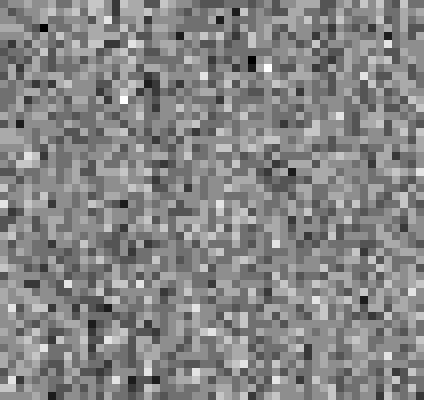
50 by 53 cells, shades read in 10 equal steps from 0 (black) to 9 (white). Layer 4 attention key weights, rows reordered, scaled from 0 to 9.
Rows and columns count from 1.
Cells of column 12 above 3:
34
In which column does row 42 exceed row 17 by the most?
27
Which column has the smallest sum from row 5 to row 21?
19
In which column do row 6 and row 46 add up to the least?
14
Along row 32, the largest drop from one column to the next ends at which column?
46
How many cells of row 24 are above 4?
36
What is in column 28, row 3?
1
